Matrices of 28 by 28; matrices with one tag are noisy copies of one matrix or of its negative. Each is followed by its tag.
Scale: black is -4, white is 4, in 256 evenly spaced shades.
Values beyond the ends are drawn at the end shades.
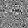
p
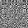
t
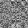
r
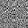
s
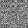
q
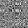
p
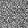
s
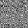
q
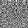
t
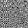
q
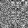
r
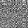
t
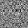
p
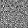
q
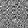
s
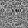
p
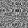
p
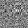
p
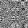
r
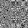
r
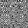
q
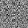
s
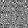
q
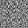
s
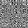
t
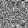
r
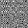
q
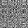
t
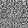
t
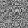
p
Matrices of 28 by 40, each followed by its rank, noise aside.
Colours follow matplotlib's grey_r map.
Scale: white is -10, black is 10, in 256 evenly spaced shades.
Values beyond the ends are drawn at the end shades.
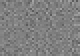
four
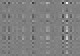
one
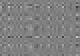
two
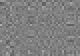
four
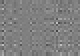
two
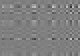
one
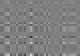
one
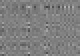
three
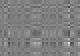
one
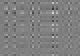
one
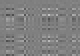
one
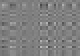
one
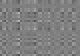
one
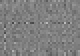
four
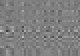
two
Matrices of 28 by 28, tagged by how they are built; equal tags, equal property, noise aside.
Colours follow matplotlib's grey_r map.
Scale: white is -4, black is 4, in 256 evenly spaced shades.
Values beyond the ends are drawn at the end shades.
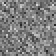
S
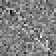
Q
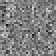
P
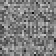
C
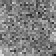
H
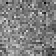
H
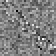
Q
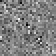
Q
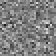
P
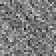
S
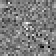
Q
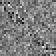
Q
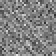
S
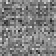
C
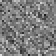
S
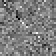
Q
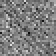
S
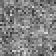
H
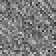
S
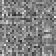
C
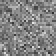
S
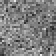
H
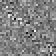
Q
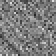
S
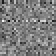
P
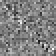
Q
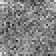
H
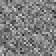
S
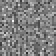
C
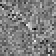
Q
